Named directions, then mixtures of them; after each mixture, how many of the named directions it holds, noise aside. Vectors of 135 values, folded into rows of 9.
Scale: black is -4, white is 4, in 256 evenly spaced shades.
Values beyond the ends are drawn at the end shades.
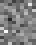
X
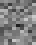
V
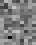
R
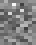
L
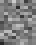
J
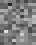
three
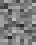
two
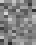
three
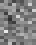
two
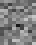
one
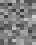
two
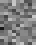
four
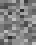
four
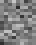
one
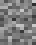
two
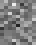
two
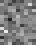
one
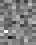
three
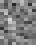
two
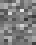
three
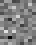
two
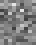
two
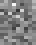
one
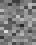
two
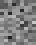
two
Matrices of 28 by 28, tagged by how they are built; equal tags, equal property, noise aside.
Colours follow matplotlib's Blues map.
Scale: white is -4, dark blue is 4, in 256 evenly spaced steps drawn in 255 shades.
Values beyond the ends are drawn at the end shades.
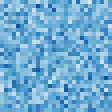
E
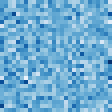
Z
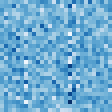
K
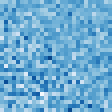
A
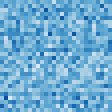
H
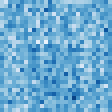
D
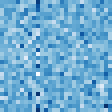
K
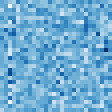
K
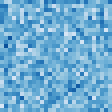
E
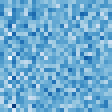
Z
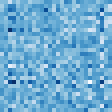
Z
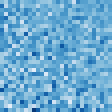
A
